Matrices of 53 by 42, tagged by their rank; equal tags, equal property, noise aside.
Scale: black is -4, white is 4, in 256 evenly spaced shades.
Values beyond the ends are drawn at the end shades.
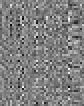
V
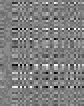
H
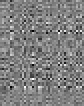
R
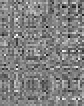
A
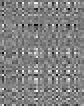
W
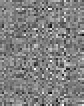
V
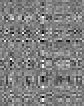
R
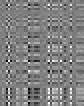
H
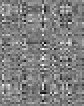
R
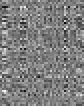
V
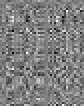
V
